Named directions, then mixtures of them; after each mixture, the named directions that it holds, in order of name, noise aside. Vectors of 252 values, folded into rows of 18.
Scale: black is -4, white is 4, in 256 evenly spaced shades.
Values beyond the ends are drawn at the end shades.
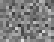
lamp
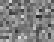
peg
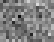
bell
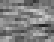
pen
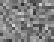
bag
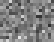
peg.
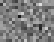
bag, bell.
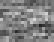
pen.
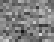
bell, lamp, pen.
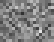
bag, lamp.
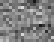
bag, peg, pen.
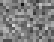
bag.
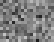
bell, peg.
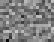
lamp, peg, pen.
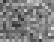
bag, bell.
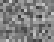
bell, peg, pen.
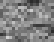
bag, bell, pen.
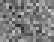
bag, bell, lamp.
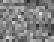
bell, pen.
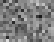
bell, peg.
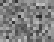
bag, bell, peg.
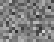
bag, lamp, peg.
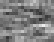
pen.
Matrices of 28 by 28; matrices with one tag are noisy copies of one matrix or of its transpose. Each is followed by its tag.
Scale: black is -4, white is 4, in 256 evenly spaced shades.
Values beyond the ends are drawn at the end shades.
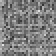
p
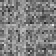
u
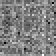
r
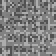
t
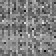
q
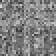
u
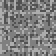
p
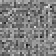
p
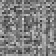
r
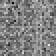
q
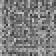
p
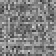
r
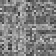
u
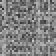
t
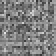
r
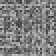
r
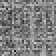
t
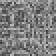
p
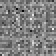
t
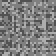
t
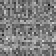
q
